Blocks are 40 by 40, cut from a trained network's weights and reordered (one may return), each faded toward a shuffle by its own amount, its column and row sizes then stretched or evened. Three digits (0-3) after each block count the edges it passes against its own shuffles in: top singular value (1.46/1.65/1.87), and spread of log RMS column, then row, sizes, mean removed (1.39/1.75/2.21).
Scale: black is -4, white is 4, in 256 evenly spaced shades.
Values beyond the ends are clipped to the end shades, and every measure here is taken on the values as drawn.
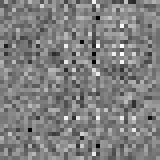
3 2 2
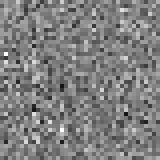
0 2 0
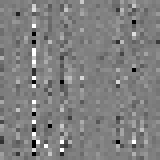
2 3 0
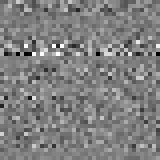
1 0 3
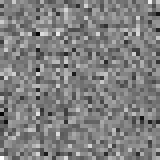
0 2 0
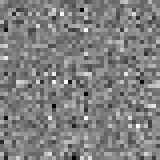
0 1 2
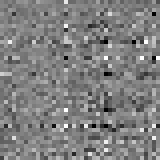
2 2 3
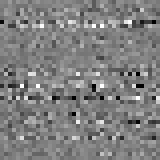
1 0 3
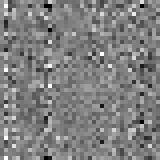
0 3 1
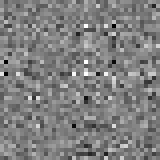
2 1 2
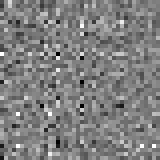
2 2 1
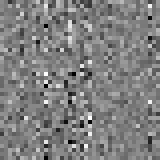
0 3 1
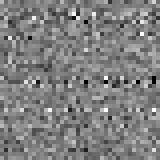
1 0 3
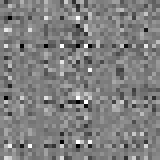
3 3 2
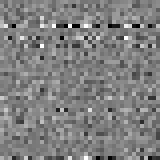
2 0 3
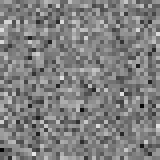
0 1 0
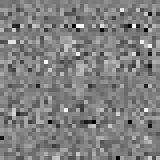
0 0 3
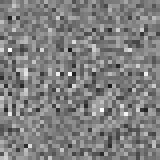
1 1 2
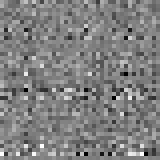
0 1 3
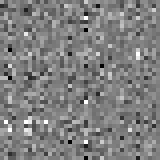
0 3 1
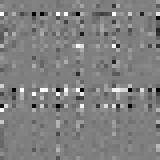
2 3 3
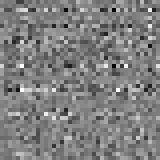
0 1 3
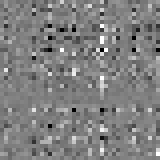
1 3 3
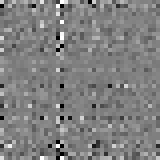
3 2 3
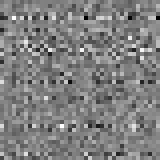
3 1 3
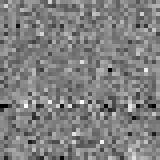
0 0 2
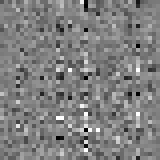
2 3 1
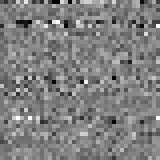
0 0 3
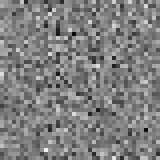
0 2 0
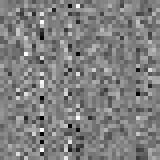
2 3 0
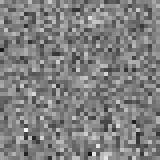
0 1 0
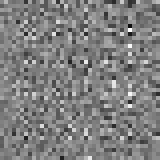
3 3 1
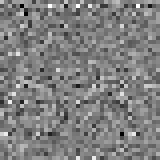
1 1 2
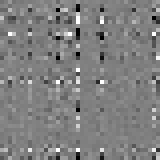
3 3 3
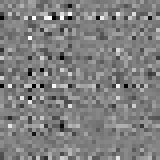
1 2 3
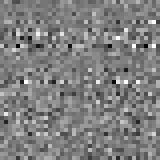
1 1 3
